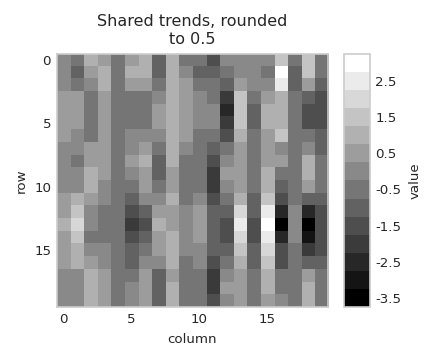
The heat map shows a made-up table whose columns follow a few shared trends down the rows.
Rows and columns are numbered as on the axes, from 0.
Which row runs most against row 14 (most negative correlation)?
1
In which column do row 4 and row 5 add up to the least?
12
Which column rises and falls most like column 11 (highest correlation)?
9
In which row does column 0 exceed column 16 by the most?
13
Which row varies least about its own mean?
7
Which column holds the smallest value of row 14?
18
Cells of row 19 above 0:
7
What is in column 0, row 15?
0.5
